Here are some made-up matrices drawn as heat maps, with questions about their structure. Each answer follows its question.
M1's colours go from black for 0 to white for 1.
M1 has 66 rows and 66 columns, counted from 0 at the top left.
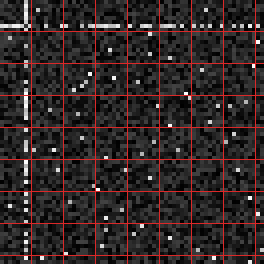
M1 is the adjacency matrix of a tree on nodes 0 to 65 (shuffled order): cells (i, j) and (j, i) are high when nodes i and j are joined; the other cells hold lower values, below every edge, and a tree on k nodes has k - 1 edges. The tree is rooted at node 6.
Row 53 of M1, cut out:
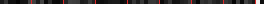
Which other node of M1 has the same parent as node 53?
10
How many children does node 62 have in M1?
2
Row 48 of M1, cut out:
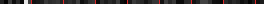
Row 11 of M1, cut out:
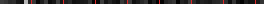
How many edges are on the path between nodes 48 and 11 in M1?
2
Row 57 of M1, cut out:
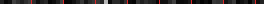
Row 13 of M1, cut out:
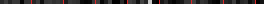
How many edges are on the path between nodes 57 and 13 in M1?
4
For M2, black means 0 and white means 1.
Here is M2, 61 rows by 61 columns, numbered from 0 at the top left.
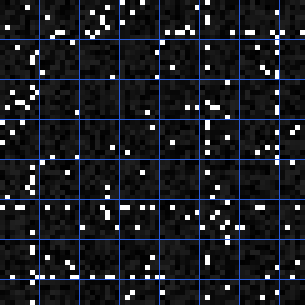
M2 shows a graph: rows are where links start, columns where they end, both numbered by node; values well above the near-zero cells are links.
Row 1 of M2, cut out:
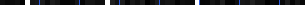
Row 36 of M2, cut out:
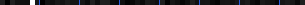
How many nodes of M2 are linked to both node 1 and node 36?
0
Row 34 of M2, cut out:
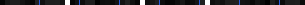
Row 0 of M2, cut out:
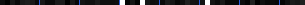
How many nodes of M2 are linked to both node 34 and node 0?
2
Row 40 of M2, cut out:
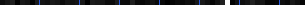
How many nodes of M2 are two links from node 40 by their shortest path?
7
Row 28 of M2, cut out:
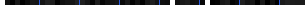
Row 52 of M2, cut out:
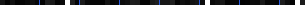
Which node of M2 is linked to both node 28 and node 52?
node 41
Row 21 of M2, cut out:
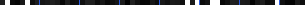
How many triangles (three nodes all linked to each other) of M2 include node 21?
6
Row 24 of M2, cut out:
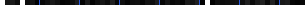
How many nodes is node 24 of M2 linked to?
3
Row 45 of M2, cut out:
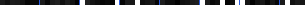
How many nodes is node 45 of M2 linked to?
8
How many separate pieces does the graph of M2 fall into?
4
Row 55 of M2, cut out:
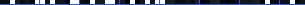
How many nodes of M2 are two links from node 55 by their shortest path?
6
